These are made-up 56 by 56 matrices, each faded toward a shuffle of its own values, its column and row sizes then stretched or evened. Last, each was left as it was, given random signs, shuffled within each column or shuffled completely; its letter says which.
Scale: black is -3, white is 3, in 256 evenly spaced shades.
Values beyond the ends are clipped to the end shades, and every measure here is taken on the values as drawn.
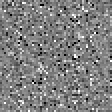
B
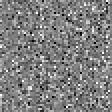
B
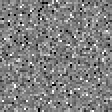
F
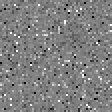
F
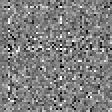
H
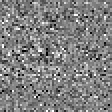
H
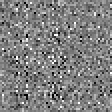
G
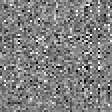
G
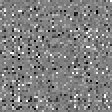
G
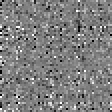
H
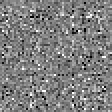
H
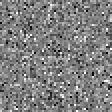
B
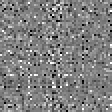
G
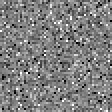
F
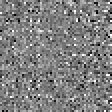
H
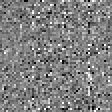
H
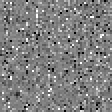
B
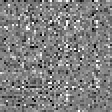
G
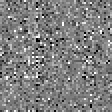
H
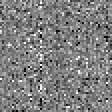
B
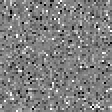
F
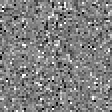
B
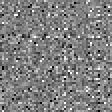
G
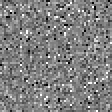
B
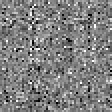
G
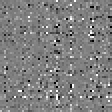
H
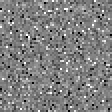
F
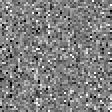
B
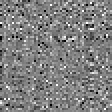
G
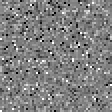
F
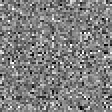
H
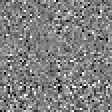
G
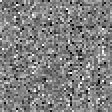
B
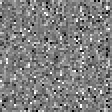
B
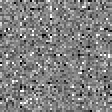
H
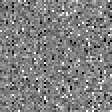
B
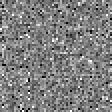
B
